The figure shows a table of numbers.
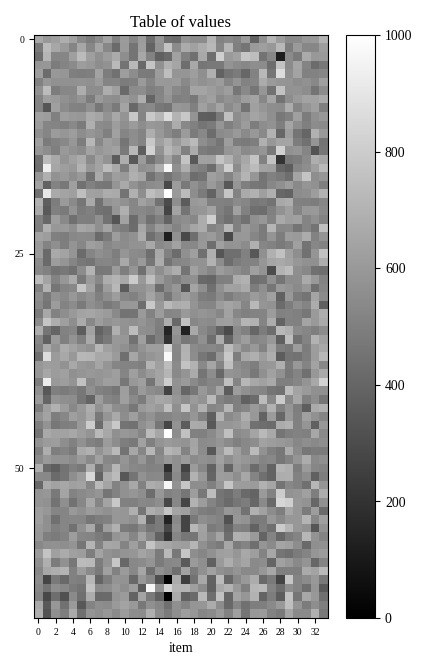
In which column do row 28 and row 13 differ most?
28
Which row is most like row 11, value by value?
30
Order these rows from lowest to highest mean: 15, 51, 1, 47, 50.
50, 51, 47, 1, 15
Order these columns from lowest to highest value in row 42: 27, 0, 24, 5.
24, 5, 27, 0
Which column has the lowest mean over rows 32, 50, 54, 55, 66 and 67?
15
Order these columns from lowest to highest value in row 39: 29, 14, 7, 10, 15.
29, 10, 7, 14, 15
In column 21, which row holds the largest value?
2
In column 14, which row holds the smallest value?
63
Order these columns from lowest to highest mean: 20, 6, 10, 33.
20, 10, 33, 6
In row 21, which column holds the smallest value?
9
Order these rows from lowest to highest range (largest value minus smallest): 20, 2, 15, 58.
20, 58, 15, 2
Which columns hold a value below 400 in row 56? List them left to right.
13, 15, 17, 22
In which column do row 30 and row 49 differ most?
31
